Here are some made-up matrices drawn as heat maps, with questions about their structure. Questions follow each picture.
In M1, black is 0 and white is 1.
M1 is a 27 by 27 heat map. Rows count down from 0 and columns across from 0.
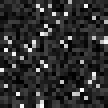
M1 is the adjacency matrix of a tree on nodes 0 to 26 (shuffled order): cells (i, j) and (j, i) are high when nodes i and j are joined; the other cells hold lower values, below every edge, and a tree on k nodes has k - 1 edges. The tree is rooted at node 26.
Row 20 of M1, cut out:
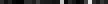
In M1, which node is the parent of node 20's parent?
10
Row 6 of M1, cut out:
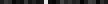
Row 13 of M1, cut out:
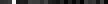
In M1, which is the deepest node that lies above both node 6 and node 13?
11
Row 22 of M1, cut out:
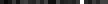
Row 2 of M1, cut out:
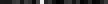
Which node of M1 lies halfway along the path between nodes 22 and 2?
15
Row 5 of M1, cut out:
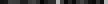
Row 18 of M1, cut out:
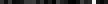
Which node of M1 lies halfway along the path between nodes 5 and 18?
9
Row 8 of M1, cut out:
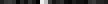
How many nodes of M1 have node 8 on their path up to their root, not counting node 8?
5
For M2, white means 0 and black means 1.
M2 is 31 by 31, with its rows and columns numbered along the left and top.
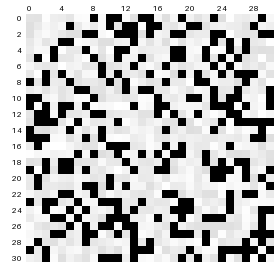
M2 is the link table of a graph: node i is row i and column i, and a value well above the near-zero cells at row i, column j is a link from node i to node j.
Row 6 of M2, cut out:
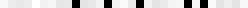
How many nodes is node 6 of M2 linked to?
5
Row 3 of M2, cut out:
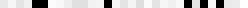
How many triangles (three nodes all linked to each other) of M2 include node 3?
4
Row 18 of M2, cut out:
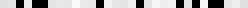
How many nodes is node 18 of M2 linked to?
9
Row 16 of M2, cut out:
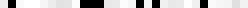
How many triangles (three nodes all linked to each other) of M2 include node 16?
8
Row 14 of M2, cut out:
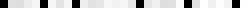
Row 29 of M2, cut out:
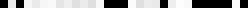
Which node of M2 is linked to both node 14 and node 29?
node 0
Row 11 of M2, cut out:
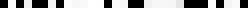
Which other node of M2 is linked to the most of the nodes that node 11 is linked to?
node 19
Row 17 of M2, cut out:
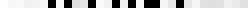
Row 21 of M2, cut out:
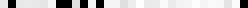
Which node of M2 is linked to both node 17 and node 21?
node 8
